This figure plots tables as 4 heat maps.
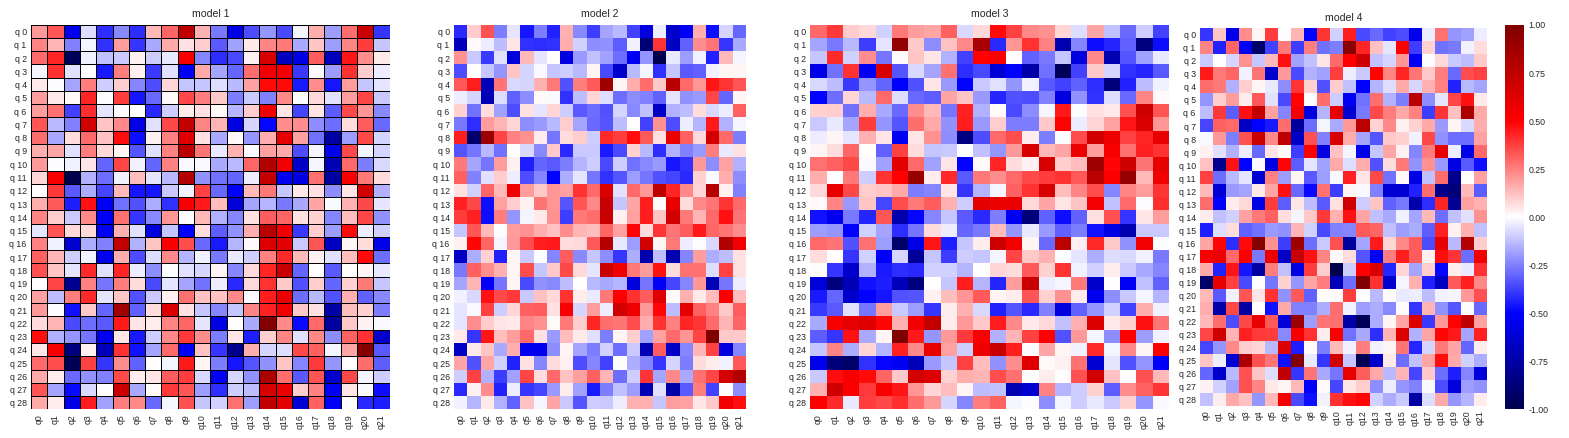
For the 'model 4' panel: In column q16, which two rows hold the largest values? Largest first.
q 5, q 22
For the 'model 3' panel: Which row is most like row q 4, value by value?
q 15
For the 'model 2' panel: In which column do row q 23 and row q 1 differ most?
q16
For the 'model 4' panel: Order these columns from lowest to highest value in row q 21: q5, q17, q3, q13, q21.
q3, q5, q21, q13, q17
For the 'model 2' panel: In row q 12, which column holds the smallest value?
q21
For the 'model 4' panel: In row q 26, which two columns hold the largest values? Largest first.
q6, q11
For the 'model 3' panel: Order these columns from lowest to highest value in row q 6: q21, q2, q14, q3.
q2, q14, q3, q21
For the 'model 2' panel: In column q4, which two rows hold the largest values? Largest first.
q 12, q 20
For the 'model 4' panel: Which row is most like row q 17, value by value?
q 23
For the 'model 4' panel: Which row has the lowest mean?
q 12
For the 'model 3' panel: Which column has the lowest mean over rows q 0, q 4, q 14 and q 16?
q5
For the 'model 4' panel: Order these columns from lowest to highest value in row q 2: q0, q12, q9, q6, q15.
q0, q9, q15, q6, q12
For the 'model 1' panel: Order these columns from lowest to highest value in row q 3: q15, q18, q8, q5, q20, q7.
q7, q18, q8, q20, q5, q15
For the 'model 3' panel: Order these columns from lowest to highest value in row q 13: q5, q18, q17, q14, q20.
q18, q20, q14, q5, q17
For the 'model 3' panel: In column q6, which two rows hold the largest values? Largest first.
q 11, q 26
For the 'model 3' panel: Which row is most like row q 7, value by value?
q 6
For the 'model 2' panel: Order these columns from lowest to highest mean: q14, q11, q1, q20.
q14, q1, q11, q20
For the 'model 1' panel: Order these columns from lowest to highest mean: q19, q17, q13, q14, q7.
q7, q13, q17, q19, q14
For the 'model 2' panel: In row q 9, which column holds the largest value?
q19
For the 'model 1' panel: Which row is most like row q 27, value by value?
q 16
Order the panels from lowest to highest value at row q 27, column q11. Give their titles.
model 1, model 2, model 3, model 4
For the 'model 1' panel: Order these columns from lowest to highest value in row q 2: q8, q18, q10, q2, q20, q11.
q2, q18, q11, q10, q8, q20
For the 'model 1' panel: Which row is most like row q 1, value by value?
q 14
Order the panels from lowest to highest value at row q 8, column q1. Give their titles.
model 2, model 1, model 3, model 4
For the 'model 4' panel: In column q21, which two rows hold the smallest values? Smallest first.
q 26, q 10
